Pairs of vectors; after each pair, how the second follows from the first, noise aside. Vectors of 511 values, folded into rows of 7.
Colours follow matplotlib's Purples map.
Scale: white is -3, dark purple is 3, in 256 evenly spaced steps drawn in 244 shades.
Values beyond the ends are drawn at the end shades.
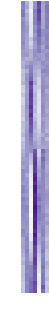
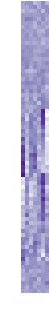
wrapped around, negated, partly zeroed.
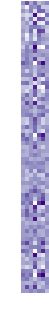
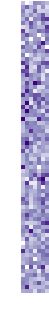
shuffled.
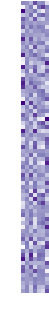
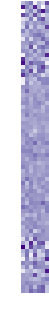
negated, partly zeroed.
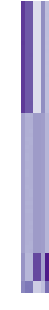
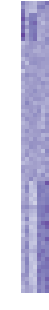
reversed, shrunk.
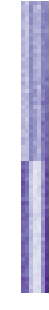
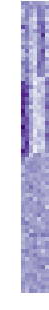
wrapped around, negated, partly zeroed.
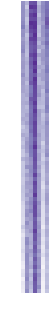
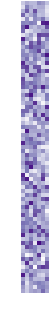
shuffled.
